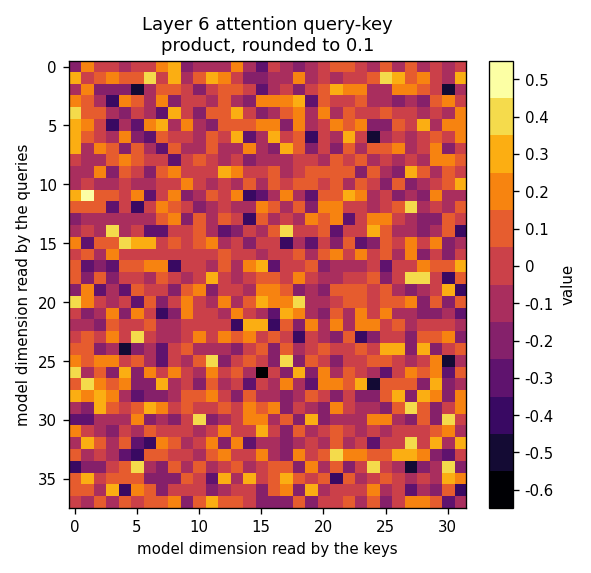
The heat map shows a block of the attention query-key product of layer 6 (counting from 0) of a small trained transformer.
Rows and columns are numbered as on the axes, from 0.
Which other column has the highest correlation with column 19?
24
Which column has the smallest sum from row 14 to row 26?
7
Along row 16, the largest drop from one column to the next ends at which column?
28
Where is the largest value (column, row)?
1, 11
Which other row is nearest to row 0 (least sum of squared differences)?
16
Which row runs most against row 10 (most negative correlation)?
15
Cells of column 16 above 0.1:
6
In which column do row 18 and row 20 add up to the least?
30
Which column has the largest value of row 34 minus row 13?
5
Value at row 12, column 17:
-0.1
